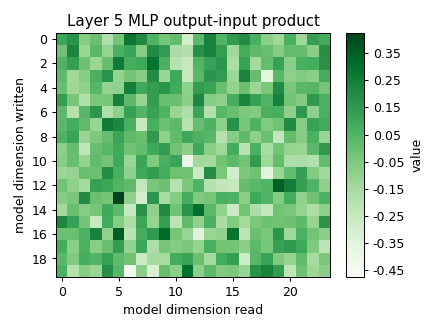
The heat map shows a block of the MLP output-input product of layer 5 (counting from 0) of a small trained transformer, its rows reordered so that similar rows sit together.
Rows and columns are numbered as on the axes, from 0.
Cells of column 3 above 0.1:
3
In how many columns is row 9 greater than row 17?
12
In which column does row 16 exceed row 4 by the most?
5
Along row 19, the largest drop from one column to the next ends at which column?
6
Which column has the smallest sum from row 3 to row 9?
11
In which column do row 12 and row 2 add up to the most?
19
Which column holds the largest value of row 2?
8
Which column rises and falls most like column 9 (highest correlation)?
7
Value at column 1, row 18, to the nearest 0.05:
-0.05
